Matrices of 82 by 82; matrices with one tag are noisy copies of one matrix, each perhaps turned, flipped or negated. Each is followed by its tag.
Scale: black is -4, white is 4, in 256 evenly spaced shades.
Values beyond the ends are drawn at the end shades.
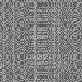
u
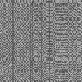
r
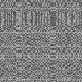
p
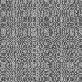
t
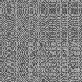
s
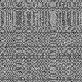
p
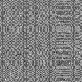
p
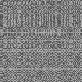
r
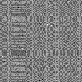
p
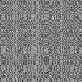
t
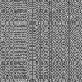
r
